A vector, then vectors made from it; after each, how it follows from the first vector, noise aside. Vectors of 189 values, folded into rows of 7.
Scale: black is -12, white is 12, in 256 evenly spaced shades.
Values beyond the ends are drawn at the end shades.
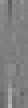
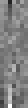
scaled up.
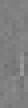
wrapped around, shrunk.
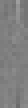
reversed, shrunk.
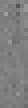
reversed, negated, partly zeroed.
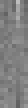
reversed.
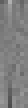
negated.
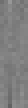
negated, shrunk.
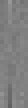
negated, shrunk.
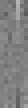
reversed.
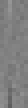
negated, shrunk.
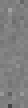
negated, partly zeroed.
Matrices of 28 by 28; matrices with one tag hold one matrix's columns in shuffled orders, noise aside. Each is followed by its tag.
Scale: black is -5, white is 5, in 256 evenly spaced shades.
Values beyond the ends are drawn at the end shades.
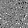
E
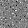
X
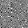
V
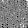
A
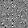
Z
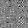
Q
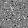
X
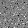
E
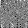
A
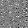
V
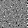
Z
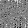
A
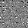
Q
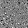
E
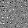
Q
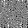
A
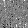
A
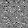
Q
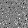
E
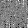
A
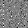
Z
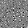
V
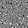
E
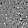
E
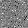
X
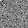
X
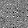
V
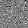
Q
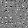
Q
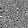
V
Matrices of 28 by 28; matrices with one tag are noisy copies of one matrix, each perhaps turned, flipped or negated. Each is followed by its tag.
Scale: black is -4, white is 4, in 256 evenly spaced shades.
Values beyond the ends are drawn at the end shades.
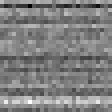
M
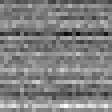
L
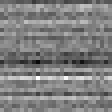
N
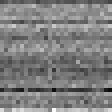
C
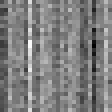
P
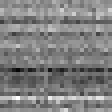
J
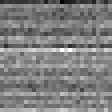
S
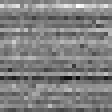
L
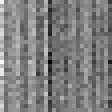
S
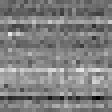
J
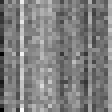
C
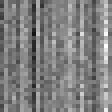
L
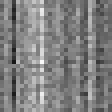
J
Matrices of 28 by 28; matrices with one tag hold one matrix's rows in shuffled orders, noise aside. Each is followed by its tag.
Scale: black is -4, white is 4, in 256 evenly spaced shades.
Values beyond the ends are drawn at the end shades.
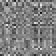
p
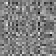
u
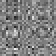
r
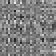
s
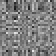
r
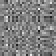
u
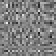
u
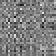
s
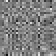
u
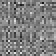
s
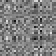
p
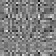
u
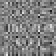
u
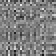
s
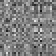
p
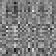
r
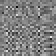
u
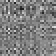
s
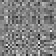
u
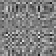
u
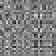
p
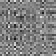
s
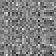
u
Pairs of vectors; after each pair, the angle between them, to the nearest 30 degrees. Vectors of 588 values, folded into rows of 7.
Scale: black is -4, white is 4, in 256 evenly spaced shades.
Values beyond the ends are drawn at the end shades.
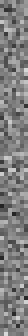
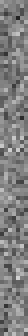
90 degrees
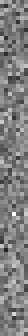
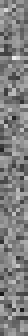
60 degrees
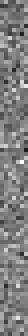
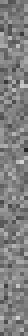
30 degrees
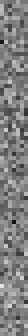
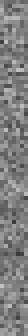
30 degrees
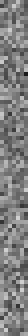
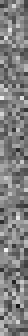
30 degrees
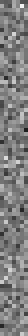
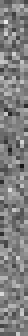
60 degrees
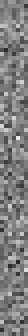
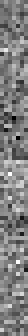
150 degrees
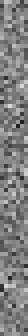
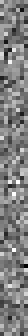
60 degrees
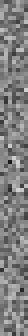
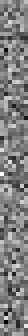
120 degrees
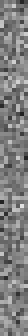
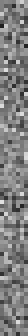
150 degrees
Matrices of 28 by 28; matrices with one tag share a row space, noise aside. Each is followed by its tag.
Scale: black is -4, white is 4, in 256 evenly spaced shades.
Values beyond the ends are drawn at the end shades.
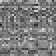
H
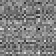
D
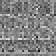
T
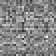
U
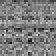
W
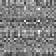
D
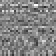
H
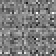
T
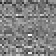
W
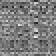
H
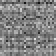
D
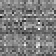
D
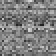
W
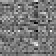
H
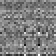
D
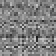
T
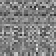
T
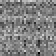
D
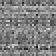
T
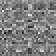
W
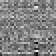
H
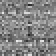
W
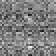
W
